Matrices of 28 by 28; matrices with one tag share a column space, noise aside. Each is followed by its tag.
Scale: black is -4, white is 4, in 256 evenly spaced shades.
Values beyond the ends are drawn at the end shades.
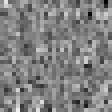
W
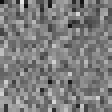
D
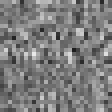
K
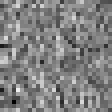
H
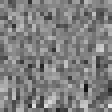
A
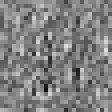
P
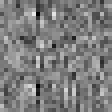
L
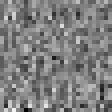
A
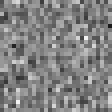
H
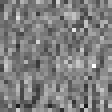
A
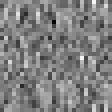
L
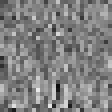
A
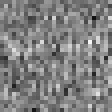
P
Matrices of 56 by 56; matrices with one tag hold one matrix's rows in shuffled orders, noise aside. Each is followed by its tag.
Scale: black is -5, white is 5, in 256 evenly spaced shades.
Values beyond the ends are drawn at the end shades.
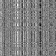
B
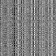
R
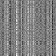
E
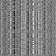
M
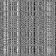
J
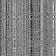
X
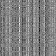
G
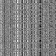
B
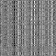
R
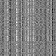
E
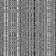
J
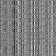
R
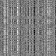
J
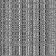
G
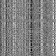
X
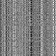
X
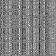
G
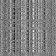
M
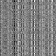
R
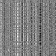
B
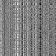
B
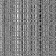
B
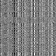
R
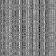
G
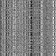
X
